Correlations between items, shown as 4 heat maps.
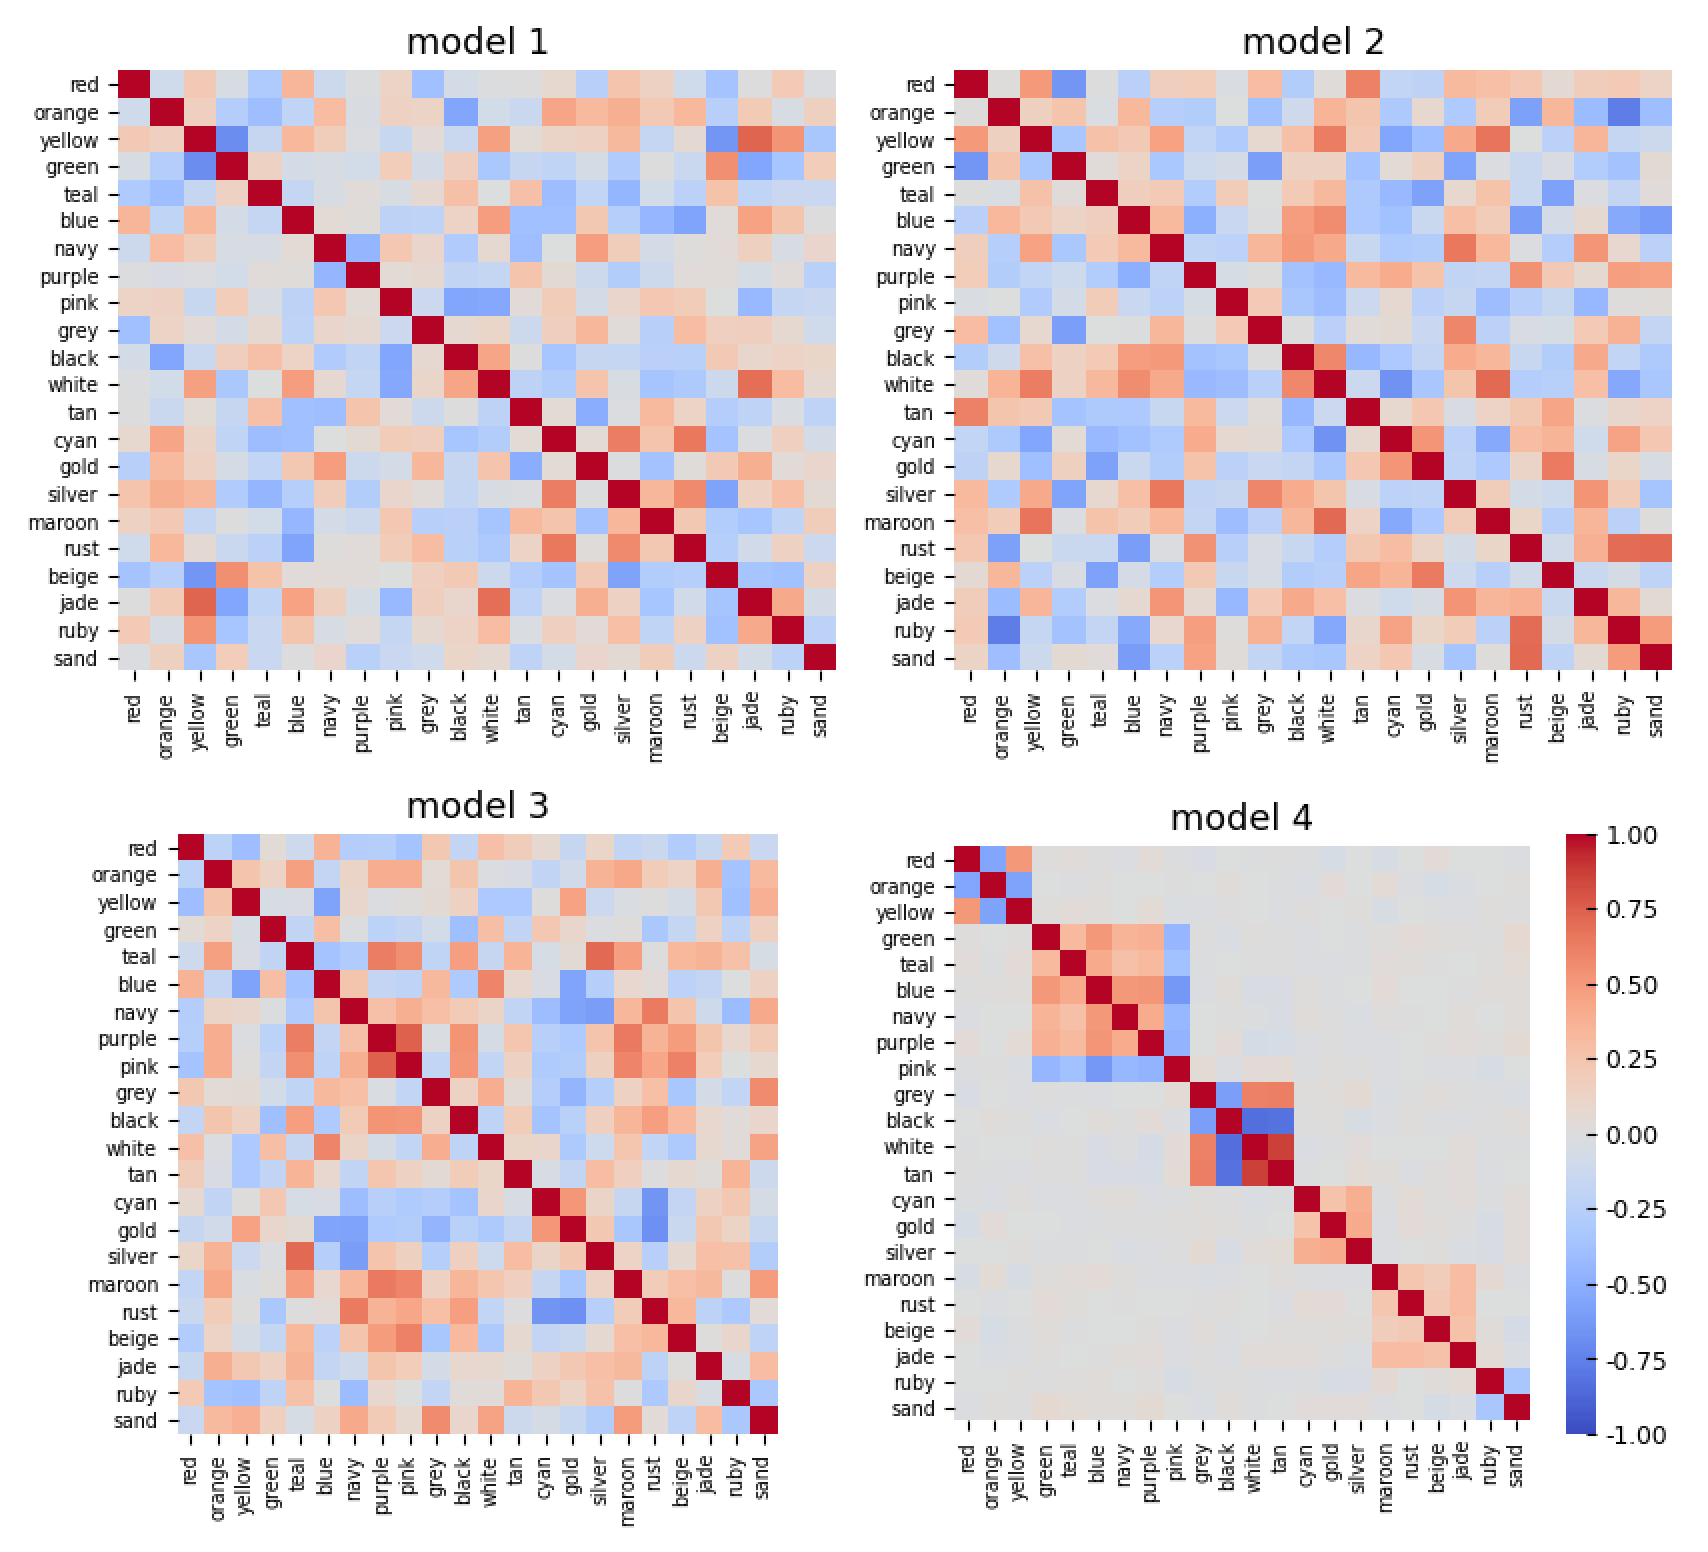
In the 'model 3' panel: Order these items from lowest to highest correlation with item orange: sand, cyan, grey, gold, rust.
cyan, gold, grey, rust, sand
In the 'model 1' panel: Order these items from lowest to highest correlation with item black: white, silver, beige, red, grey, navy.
navy, silver, red, grey, beige, white
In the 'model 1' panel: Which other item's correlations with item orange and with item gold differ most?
maroon
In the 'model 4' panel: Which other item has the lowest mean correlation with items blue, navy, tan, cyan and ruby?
pink
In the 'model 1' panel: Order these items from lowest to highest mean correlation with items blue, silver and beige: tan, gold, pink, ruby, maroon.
tan, maroon, pink, ruby, gold
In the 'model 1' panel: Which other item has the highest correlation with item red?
blue
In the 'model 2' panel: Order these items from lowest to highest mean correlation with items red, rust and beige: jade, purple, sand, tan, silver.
silver, jade, sand, purple, tan
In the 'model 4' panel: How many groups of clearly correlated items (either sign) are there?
6
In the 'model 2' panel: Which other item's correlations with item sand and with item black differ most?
blue
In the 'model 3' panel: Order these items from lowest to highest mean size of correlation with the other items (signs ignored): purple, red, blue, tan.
tan, red, blue, purple
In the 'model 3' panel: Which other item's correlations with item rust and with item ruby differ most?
navy
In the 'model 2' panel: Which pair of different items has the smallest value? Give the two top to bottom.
orange, ruby
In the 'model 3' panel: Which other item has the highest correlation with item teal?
silver
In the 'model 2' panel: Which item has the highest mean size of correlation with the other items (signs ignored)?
white
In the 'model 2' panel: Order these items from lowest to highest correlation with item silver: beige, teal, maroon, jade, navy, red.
beige, teal, maroon, red, jade, navy
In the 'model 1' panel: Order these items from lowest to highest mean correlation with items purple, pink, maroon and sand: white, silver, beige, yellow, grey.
white, yellow, grey, beige, silver
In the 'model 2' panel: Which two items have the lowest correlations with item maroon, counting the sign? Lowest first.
cyan, pink
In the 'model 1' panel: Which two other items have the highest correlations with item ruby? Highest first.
yellow, jade
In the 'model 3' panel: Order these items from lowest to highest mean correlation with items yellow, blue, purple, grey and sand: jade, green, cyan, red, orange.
cyan, red, green, jade, orange
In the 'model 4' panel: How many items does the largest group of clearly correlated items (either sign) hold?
6
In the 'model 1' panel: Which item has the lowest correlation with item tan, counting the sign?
gold
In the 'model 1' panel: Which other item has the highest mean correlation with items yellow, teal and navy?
jade
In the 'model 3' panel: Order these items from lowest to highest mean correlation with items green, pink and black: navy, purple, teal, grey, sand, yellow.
grey, yellow, sand, navy, teal, purple
